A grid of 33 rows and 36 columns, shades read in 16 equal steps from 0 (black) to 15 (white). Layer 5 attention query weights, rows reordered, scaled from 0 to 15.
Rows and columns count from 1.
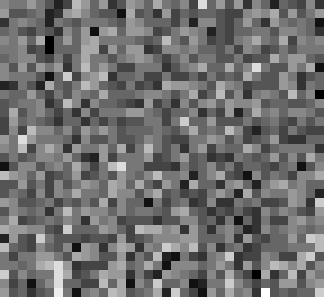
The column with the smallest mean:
6
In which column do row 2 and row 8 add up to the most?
29
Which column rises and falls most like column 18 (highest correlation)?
25
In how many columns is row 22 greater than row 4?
15
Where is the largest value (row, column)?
33, 30
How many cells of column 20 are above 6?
16
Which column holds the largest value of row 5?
19
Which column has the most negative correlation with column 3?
21
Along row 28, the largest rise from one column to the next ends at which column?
10
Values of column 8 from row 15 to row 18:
8 6 3 9
